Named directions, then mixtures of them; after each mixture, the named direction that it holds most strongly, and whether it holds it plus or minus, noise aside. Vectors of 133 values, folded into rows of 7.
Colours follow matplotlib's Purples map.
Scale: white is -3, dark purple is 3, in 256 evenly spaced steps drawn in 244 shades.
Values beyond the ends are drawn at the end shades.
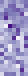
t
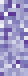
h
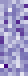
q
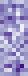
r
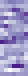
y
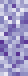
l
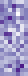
r, plus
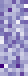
q, minus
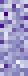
h, minus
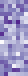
l, minus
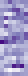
y, plus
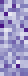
h, minus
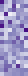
h, minus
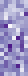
t, minus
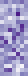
r, minus
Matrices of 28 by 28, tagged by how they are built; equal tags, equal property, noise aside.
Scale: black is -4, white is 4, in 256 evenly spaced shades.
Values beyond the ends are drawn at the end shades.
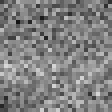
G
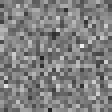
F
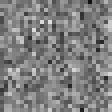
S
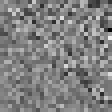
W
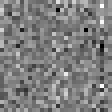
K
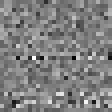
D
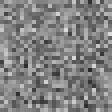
S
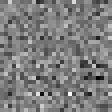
D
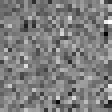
K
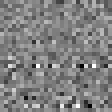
D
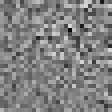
W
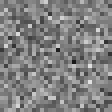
F
